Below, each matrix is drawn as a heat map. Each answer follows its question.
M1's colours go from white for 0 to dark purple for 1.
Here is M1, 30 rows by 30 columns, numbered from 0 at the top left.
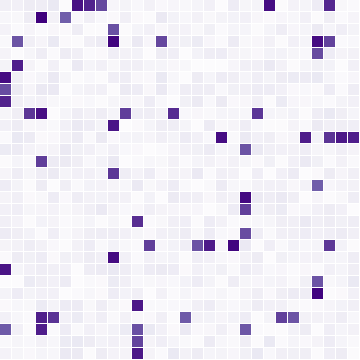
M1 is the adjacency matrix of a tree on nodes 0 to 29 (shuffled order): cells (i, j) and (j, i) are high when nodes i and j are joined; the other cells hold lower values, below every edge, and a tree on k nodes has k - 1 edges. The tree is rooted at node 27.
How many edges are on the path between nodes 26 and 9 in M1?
2
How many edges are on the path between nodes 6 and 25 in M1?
4
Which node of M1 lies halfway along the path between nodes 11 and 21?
3
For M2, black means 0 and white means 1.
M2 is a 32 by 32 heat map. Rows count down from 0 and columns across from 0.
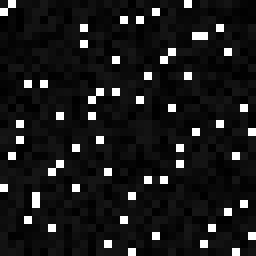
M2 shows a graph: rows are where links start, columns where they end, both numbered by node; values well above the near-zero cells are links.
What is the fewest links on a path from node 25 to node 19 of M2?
6
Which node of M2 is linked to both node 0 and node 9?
node 23
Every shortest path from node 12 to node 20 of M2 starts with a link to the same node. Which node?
node 11
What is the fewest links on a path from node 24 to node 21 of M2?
5
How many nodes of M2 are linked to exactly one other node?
2
